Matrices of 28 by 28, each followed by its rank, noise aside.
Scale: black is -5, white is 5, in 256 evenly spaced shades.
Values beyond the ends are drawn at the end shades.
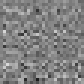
four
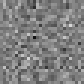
six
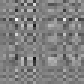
two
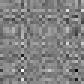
three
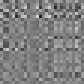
two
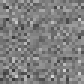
six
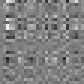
two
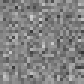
eight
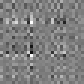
two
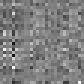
three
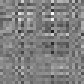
three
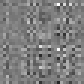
three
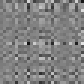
two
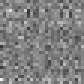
six
